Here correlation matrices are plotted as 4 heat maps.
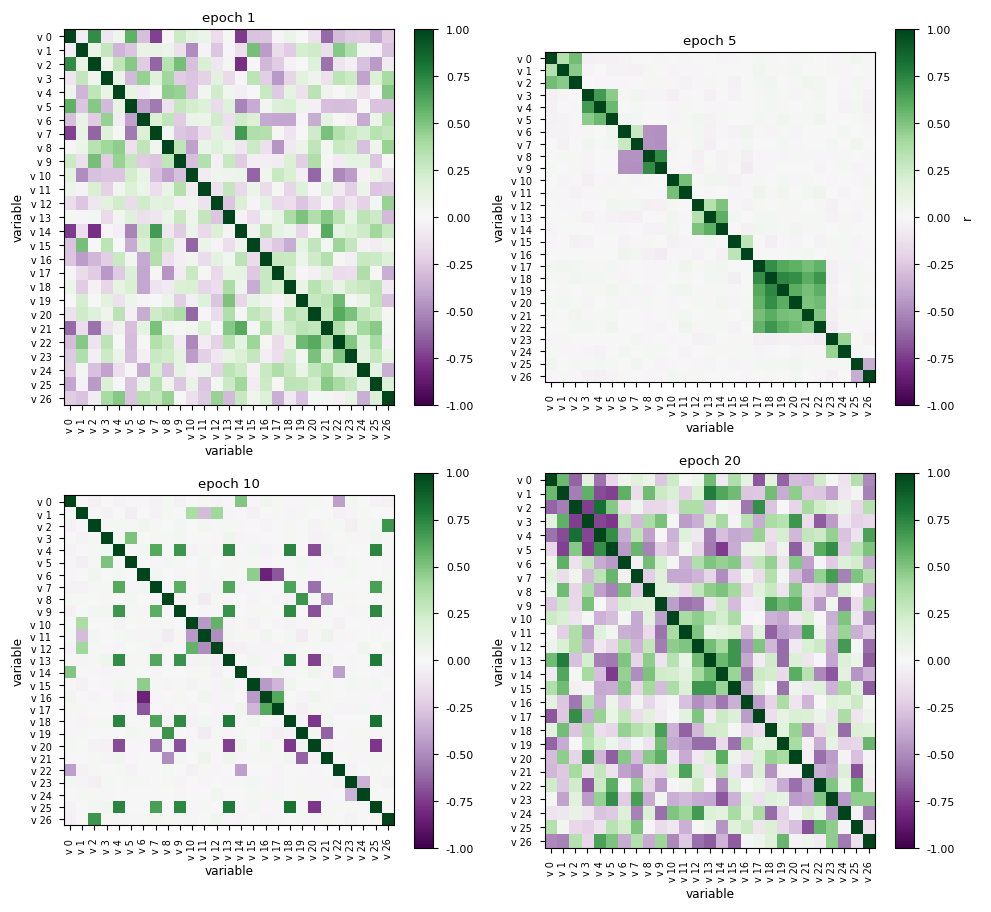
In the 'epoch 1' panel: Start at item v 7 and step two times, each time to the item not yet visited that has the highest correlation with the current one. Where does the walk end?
v 21
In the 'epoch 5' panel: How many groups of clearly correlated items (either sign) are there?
9
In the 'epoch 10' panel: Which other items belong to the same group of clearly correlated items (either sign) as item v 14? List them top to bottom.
v 0, v 22
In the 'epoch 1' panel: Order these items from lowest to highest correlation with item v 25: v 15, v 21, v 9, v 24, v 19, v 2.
v 2, v 9, v 15, v 24, v 19, v 21
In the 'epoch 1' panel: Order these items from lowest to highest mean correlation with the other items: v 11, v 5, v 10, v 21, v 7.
v 10, v 5, v 11, v 7, v 21
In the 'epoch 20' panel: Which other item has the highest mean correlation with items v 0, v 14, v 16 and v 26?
v 3
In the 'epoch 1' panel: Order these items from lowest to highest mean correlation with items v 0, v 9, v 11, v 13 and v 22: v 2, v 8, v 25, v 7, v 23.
v 7, v 25, v 23, v 8, v 2
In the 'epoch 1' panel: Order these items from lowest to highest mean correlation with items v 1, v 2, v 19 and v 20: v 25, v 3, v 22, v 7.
v 7, v 25, v 3, v 22
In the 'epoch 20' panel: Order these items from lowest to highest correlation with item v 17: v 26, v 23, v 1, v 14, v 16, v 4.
v 16, v 1, v 23, v 26, v 14, v 4
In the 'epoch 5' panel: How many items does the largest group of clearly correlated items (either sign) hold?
6
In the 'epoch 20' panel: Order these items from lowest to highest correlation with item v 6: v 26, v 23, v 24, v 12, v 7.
v 26, v 23, v 7, v 24, v 12
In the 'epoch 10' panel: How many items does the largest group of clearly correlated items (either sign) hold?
7
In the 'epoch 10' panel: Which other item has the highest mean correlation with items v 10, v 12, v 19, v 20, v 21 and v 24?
v 1
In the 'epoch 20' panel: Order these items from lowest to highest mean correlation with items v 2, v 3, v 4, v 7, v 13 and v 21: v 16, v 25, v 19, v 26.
v 16, v 25, v 19, v 26
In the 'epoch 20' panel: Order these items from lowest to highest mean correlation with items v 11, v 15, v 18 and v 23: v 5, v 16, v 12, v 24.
v 16, v 24, v 5, v 12
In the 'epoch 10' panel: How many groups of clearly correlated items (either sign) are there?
8
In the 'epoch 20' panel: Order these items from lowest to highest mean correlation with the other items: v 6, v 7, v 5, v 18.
v 5, v 7, v 18, v 6
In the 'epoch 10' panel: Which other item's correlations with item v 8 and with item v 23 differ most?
v 19
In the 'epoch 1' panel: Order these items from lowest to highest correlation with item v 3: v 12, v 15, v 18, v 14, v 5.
v 5, v 18, v 14, v 12, v 15
